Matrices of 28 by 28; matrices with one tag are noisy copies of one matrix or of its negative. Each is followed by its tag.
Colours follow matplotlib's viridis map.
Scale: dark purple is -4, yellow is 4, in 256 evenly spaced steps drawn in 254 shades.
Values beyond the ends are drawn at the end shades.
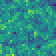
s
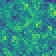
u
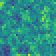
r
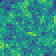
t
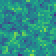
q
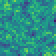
t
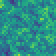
r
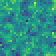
t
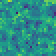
u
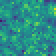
u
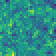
s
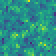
q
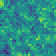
r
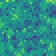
u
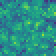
u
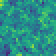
r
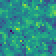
u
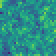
r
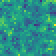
u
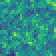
s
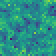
u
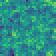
s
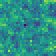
u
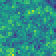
s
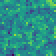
s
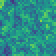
r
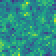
t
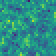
q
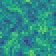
q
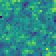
t
